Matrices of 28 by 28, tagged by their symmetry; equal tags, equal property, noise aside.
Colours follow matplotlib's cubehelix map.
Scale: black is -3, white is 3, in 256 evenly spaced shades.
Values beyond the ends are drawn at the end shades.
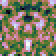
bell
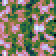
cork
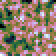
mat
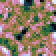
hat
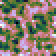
mat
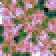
hat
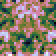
bell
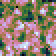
mat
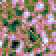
mat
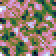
hat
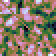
mat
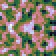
cork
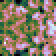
cork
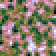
mat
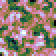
hat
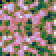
cork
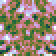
bell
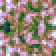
cork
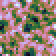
hat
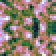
cork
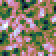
mat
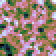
hat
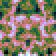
bell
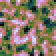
hat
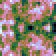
cork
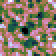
hat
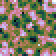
hat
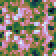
cork
